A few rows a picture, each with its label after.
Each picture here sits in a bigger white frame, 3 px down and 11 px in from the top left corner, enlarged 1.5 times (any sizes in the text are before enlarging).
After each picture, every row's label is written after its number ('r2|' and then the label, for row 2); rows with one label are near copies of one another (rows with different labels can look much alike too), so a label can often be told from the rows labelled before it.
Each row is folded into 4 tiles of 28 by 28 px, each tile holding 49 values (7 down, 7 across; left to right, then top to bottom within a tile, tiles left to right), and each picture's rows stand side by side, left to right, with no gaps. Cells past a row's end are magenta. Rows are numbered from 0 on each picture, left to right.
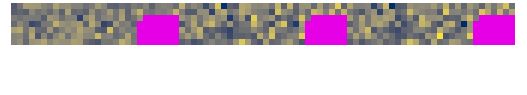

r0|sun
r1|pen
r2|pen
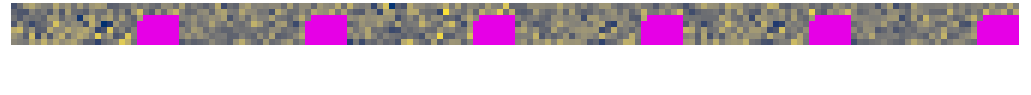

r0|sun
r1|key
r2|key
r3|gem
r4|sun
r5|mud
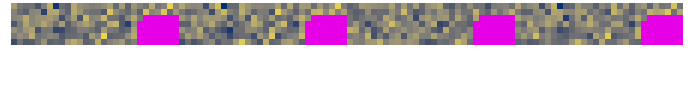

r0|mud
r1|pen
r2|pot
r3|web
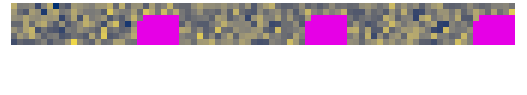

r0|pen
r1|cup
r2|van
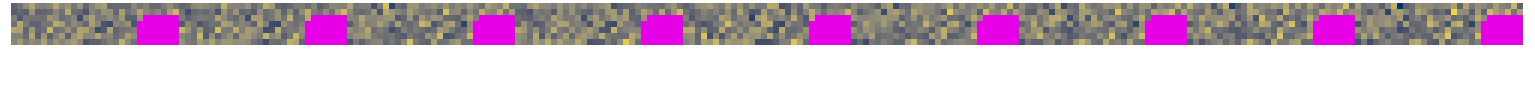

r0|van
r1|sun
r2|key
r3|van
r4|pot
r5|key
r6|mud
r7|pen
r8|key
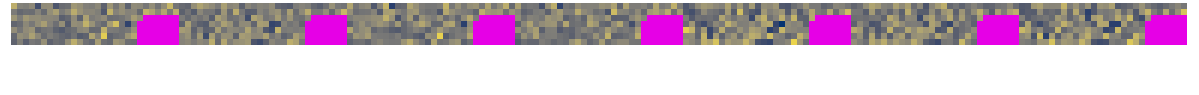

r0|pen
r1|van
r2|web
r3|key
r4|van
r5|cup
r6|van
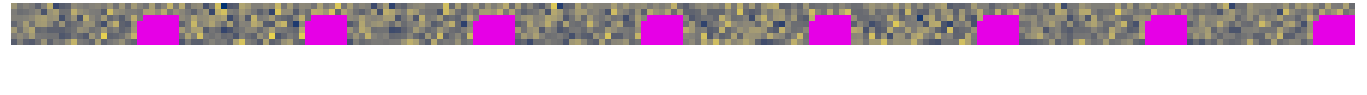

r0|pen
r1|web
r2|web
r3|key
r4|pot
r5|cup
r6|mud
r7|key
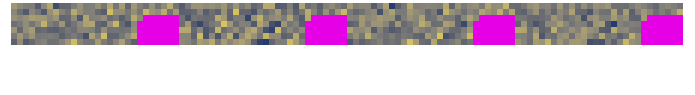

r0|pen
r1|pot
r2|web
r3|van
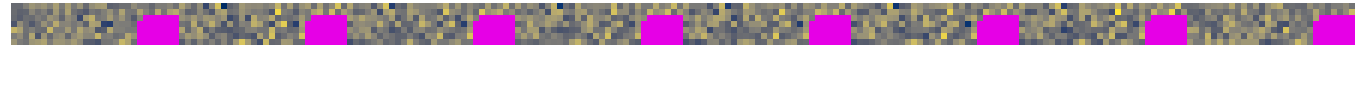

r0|van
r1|pen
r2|key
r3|web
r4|mud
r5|mud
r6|key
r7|pot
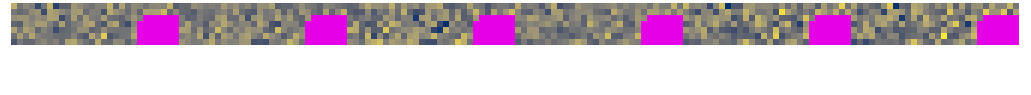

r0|web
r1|van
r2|van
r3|key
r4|pen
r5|mud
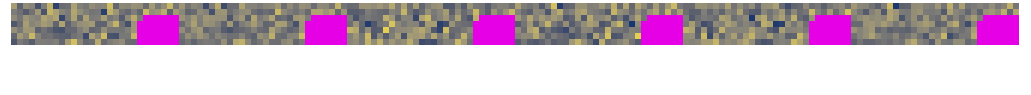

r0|web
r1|mud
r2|pot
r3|pen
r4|van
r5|web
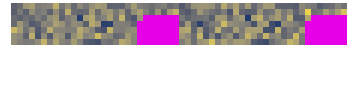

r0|van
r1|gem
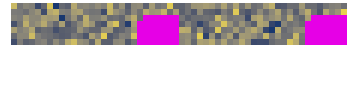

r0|web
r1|pot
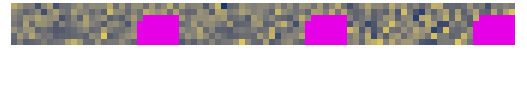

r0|pen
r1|pen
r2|cup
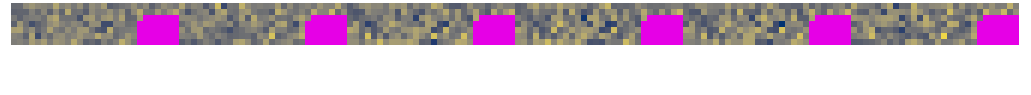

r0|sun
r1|mud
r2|gem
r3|cup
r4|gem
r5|mud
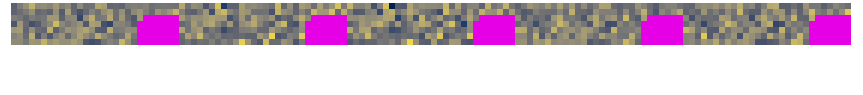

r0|cup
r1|web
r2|web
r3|pot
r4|pot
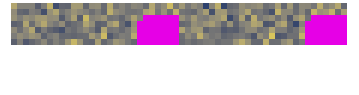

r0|pen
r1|web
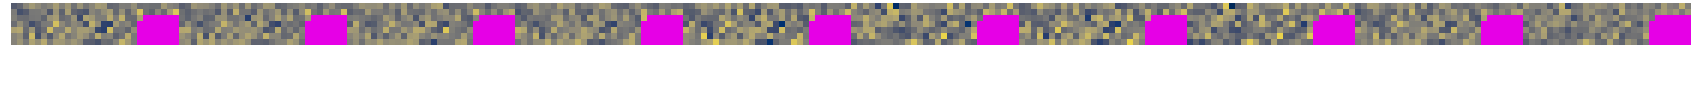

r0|sun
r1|sun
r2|gem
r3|gem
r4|gem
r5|web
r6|van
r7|mud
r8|gem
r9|web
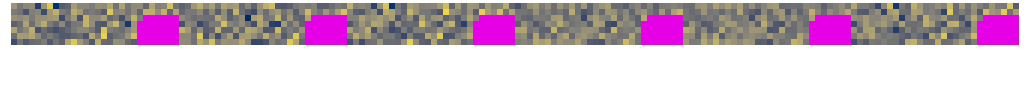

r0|pen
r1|cup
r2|key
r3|cup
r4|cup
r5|key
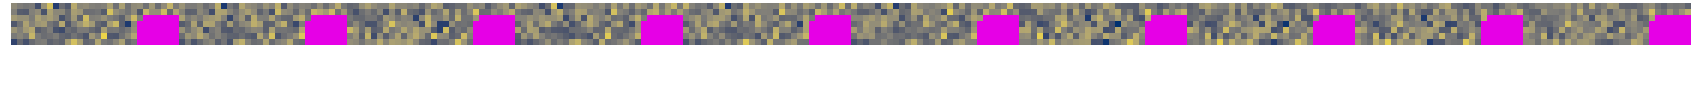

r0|mud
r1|mud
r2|sun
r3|pen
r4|pen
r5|key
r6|gem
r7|gem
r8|cup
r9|gem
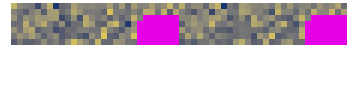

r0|pen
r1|key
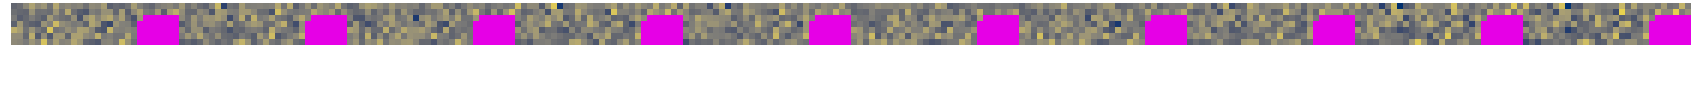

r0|van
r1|mud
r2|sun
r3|key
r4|key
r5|pot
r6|van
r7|mud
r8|web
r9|key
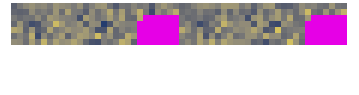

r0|sun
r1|sun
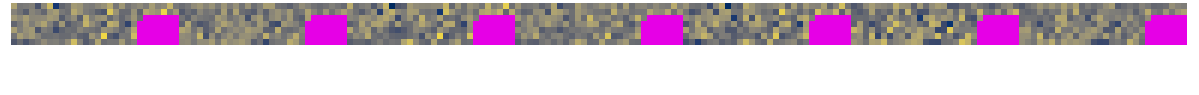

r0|key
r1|gem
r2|web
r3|mud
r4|mud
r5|van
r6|pot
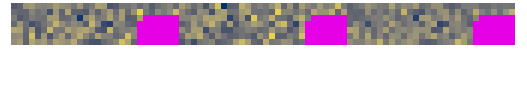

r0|sun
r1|mud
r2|van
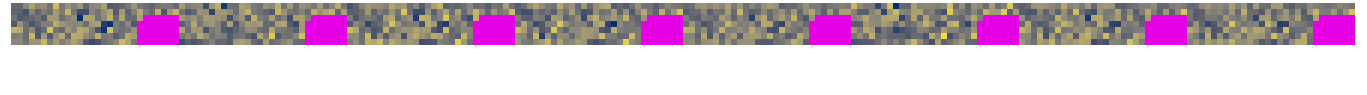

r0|van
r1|mud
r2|cup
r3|van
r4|van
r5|web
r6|van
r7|sun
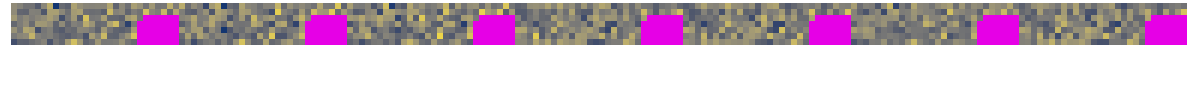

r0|mud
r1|key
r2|mud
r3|pot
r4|sun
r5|key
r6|cup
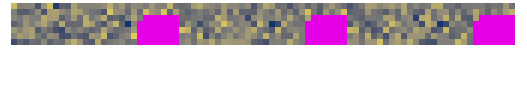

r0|key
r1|sun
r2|cup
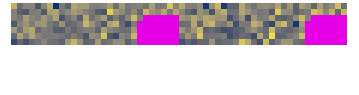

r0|key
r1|pen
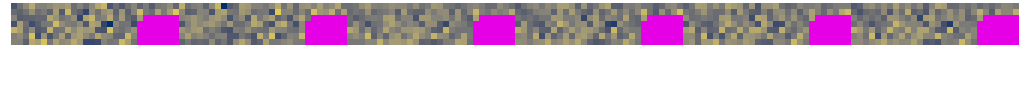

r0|cup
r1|key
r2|gem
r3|sun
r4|cup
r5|sun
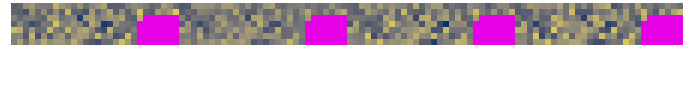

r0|sun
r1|sun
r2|gem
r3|pot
